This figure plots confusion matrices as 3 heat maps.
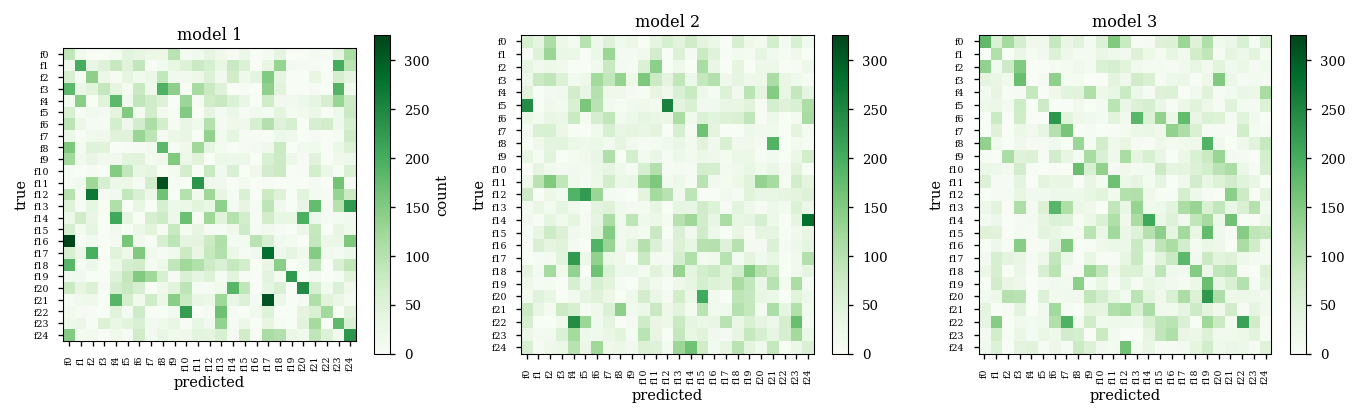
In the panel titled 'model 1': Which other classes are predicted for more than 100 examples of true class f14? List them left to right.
f4, f10, f12, f20
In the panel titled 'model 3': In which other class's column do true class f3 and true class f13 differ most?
f18
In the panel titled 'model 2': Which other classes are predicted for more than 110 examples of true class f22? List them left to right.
f4, f5, f23
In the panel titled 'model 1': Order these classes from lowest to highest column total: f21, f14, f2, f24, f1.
f1, f14, f2, f21, f24
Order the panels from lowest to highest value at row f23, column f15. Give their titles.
model 1, model 2, model 3
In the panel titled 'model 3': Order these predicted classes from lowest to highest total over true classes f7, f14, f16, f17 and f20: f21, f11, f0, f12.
f0, f12, f11, f21
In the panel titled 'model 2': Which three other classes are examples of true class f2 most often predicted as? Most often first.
f11, f15, f7
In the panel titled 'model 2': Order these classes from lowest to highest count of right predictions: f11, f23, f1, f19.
f1, f19, f23, f11
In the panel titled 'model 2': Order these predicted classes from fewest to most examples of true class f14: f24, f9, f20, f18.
f18, f20, f9, f24
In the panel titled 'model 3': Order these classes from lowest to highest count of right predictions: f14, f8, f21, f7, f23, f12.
f23, f21, f12, f8, f7, f14
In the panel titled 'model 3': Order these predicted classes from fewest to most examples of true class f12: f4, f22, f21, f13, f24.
f4, f24, f22, f13, f21
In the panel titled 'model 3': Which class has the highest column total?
f19
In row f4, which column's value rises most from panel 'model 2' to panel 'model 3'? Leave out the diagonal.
f9
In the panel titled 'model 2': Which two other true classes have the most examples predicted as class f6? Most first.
f16, f18
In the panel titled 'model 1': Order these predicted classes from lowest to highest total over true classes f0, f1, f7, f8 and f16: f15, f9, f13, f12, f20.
f20, f15, f13, f9, f12
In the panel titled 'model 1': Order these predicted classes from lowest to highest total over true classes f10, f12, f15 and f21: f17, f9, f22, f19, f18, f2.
f19, f22, f18, f9, f2, f17
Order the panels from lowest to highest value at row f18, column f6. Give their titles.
model 1, model 3, model 2
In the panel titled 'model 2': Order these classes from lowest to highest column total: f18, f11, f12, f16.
f12, f16, f18, f11
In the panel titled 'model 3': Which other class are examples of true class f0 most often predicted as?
f11
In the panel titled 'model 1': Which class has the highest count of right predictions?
f17
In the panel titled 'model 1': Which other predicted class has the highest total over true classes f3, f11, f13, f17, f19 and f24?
f8
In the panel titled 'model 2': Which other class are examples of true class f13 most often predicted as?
f15
